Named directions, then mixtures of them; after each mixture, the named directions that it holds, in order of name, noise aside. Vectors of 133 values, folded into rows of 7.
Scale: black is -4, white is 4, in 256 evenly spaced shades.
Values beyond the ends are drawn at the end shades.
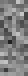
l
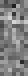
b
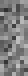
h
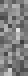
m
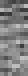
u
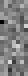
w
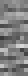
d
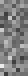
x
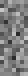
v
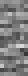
d.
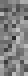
h.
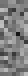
l, v.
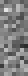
d, h.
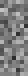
v.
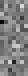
w.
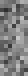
h.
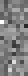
w.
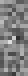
h, l, m.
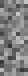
h, v, x.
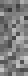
h, v.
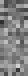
b, u, x.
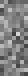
h, v.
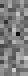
v.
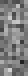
b, m.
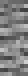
d, u.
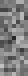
d, h, l.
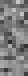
l.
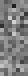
b, l, x.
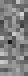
l.
